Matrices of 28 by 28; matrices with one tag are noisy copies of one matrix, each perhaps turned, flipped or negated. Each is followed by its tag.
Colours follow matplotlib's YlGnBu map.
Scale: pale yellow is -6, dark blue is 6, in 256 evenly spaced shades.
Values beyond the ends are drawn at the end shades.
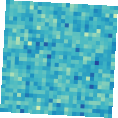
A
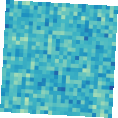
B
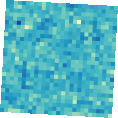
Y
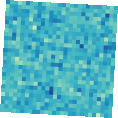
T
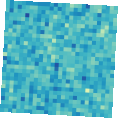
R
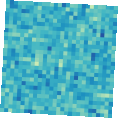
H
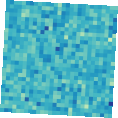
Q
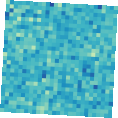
T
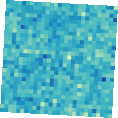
T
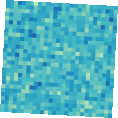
R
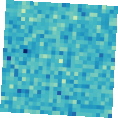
T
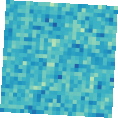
Y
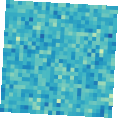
A
